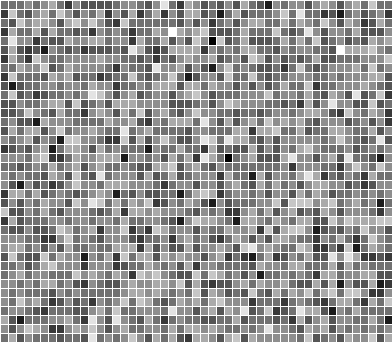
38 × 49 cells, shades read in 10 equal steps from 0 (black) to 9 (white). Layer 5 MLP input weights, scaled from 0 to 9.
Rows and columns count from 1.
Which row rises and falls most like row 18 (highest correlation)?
24
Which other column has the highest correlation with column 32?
46
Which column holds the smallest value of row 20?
32
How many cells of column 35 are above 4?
19
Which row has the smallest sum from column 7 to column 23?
22
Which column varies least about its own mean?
14
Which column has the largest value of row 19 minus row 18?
48
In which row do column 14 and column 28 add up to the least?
2
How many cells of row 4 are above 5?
12
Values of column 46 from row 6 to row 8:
6 5 4
